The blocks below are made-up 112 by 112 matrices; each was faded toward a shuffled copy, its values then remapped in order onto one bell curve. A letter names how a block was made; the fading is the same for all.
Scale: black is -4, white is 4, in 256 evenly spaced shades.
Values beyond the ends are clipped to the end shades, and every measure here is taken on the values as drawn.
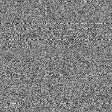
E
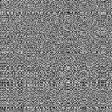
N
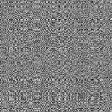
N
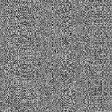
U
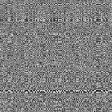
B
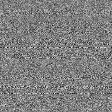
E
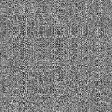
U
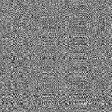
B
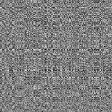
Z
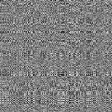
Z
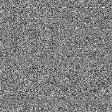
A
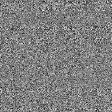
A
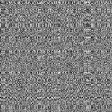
N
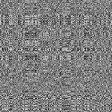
B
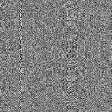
U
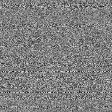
E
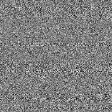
A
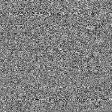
A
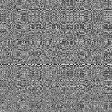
B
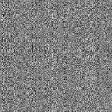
U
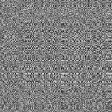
N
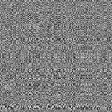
N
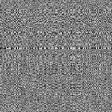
B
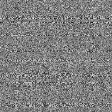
A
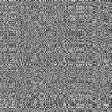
N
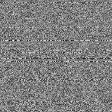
E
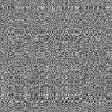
B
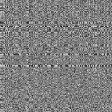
B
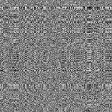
Z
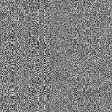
U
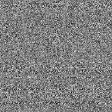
A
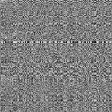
N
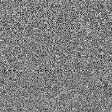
A
